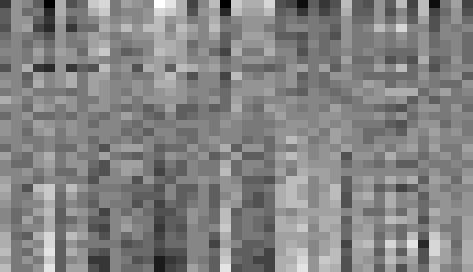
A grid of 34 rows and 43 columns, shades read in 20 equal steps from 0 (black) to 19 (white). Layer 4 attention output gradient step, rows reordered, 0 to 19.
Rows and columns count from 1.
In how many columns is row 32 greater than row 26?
20
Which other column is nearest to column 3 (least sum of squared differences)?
35
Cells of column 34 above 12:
2
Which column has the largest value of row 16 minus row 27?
10
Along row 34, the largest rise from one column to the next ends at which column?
21
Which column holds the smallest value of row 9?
5
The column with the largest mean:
27
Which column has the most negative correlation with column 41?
39
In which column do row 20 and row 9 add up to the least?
13
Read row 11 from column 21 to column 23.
7 10 11
